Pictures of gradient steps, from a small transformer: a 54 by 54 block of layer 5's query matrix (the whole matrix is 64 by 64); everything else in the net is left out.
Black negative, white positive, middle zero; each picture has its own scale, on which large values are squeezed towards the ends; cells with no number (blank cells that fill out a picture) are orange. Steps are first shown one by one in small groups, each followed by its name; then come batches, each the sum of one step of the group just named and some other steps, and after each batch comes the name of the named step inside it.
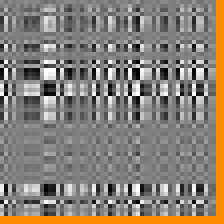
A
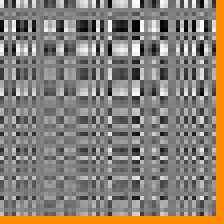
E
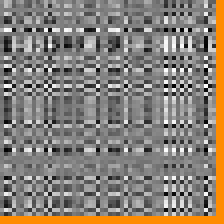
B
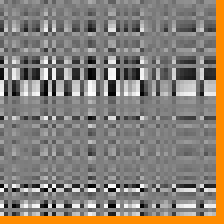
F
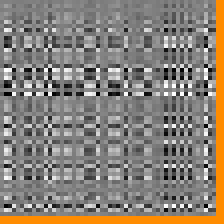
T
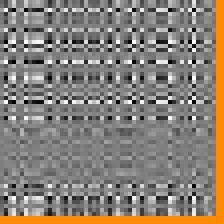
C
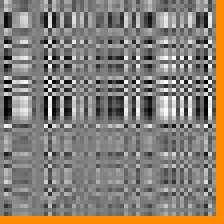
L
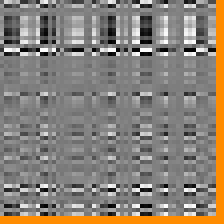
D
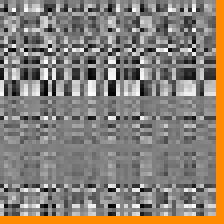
F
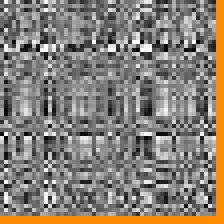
L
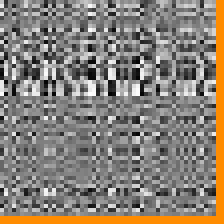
E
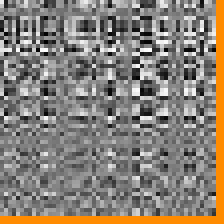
E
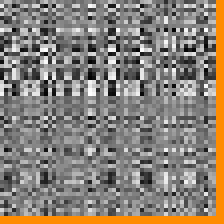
B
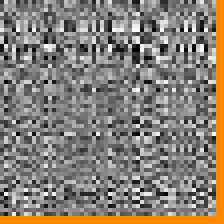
B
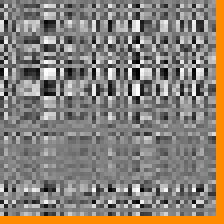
A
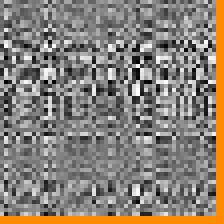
A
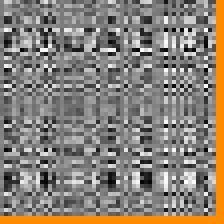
B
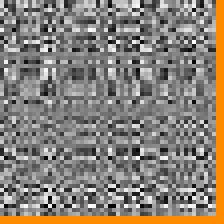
C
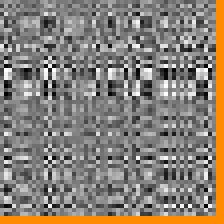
T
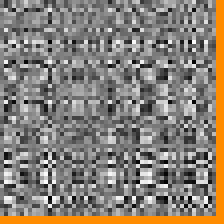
C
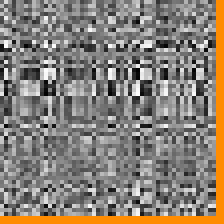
A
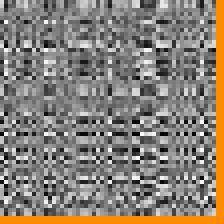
E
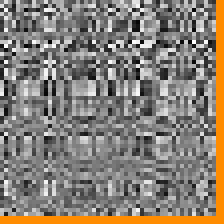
E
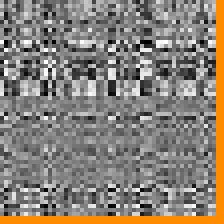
F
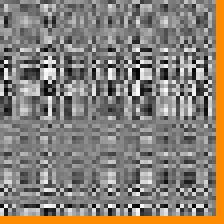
L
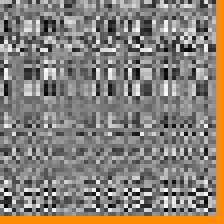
D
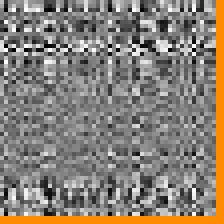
E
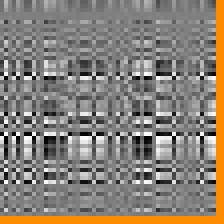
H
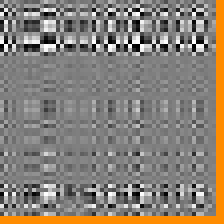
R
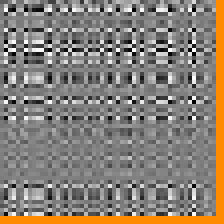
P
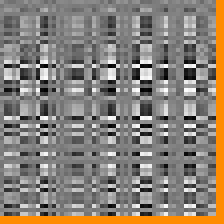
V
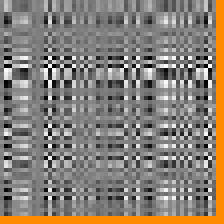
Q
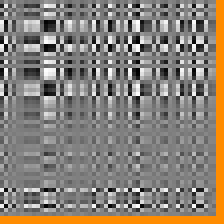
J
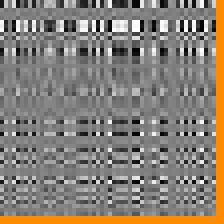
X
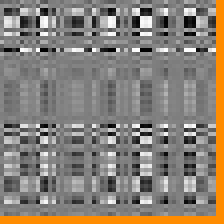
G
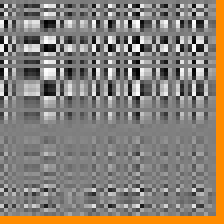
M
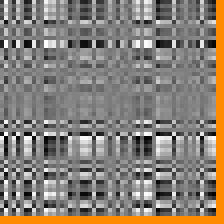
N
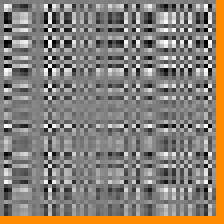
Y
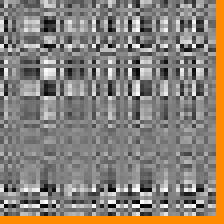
J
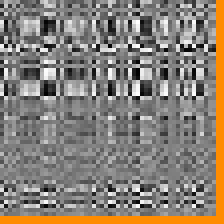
J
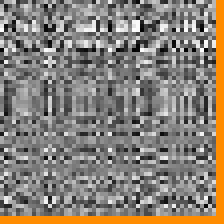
X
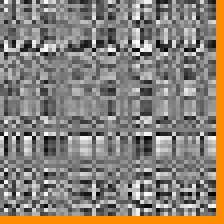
N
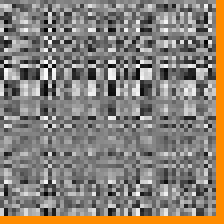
Y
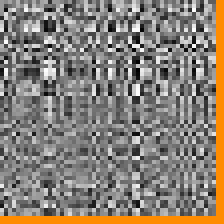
M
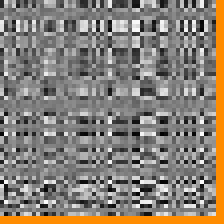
X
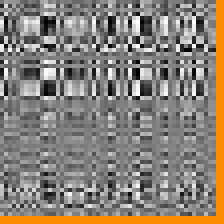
M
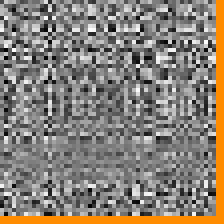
P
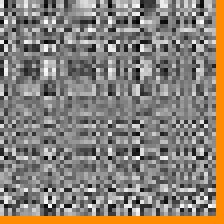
R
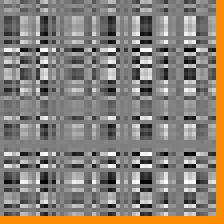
V
